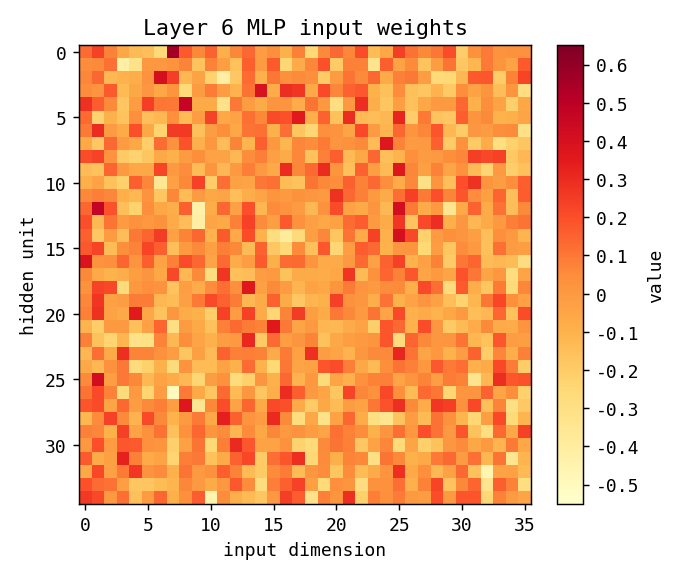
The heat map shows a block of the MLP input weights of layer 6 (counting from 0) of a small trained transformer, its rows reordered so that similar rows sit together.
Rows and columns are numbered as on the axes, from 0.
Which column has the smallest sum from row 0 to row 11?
3
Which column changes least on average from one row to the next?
26
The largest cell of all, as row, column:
0, 7
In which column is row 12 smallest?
9
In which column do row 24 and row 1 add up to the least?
4
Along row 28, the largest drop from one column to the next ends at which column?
34
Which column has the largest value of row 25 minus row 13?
1
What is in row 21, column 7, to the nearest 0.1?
-0.3
